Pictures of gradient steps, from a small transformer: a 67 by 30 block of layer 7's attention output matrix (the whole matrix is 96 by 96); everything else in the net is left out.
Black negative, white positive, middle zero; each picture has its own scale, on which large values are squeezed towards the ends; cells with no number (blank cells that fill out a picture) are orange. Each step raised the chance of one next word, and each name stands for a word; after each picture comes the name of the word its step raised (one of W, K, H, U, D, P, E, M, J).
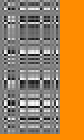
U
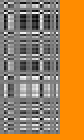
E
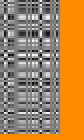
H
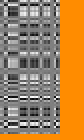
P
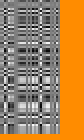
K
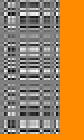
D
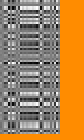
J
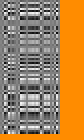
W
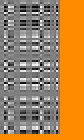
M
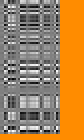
M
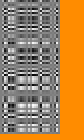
K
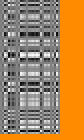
H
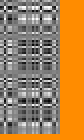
J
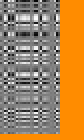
H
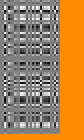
J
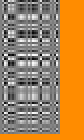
H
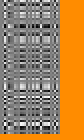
P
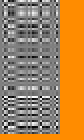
P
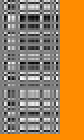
E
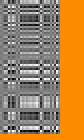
M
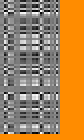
W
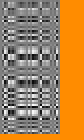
U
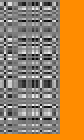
U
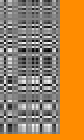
K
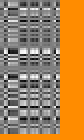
U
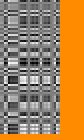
K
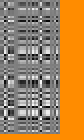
U
